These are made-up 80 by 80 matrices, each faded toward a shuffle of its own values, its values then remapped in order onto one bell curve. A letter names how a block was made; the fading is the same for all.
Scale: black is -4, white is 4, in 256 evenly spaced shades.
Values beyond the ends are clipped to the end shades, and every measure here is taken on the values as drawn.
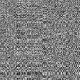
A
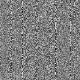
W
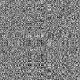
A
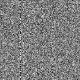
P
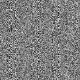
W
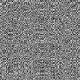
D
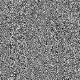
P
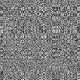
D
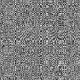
D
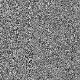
P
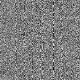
W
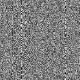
W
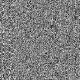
P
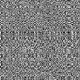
D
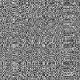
A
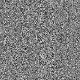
P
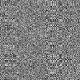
A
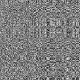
A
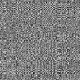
A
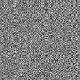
A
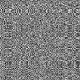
A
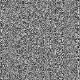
W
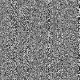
W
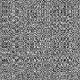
D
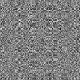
A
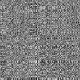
D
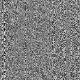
W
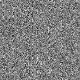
P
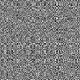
D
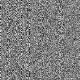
W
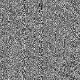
W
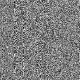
P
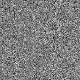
P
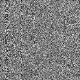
P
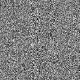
P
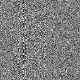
W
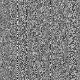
W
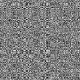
D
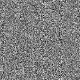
P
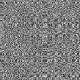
A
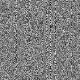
W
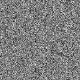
P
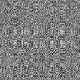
A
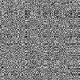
A
